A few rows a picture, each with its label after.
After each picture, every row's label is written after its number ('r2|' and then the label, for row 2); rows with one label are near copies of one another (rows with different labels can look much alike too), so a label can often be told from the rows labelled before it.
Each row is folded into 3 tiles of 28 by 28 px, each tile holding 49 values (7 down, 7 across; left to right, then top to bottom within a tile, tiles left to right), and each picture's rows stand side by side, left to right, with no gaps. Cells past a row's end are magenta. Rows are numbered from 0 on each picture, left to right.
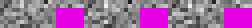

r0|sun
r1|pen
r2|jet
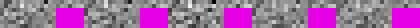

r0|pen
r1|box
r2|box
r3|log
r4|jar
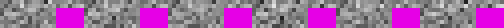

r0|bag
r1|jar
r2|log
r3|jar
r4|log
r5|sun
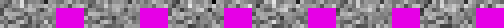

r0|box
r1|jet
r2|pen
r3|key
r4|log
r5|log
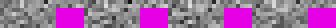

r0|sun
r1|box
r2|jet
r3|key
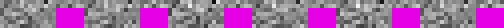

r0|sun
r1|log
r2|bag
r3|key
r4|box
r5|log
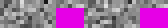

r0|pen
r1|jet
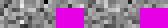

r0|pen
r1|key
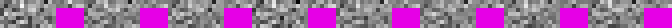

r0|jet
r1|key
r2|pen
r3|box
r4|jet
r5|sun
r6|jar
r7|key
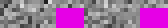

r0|bag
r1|box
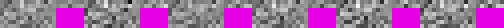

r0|jar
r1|box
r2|log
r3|jar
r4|jar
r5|log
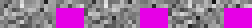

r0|pen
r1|jar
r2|sun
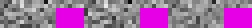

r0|key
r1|box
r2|bag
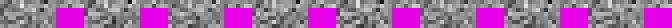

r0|box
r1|bag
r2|sun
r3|pen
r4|box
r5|box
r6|pen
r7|box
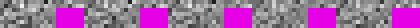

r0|jet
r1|sun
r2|box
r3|jar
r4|log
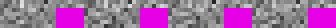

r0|pen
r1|sun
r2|sun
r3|log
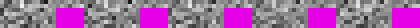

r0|box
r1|key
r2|box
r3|key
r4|jar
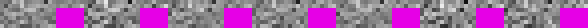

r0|key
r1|key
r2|pen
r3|box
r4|key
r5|pen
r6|box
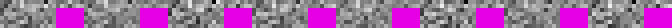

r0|log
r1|key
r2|bag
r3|jet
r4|jar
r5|box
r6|box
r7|pen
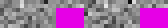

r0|box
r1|bag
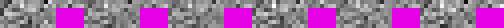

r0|bag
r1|pen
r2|jet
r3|jet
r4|box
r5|pen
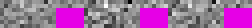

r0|key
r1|box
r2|bag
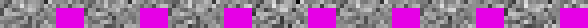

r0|bag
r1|sun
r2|sun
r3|bag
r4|bag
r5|jar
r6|log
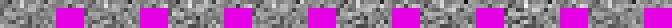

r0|jar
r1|box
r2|jar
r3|bag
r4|log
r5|key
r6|jet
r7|box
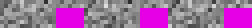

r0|key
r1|box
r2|log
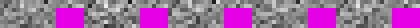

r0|pen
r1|key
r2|bag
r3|key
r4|jar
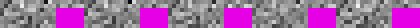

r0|bag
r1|bag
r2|log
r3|sun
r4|jar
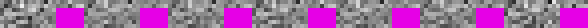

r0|jet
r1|key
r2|pen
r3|jet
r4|key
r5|key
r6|bag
